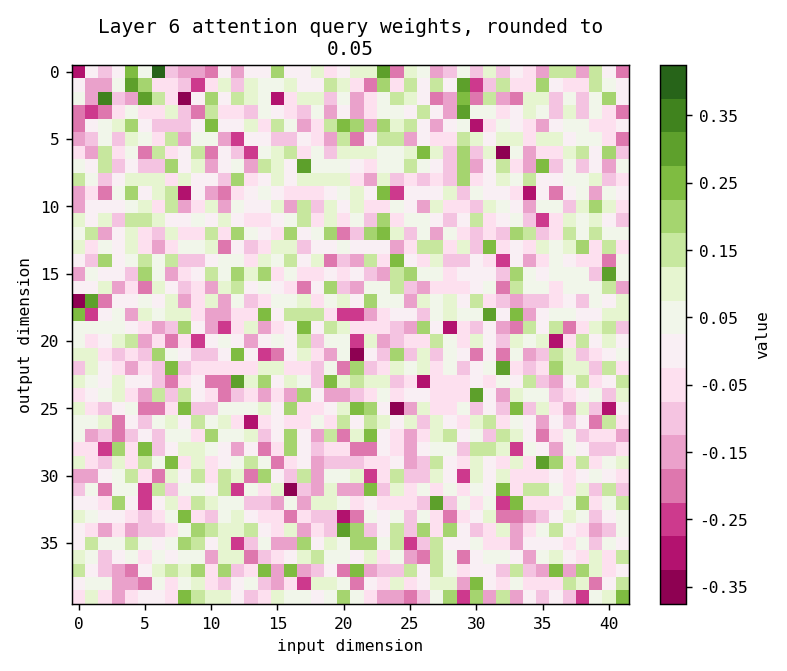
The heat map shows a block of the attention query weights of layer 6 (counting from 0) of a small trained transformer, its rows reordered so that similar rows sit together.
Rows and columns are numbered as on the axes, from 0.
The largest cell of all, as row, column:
0, 6
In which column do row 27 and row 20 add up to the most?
22
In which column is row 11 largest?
23
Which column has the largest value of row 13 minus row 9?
8
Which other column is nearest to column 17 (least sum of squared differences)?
39
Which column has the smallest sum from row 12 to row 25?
32
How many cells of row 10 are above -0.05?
26
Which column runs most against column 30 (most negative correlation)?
29
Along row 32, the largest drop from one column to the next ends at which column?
28
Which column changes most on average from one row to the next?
21
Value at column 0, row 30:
-0.15
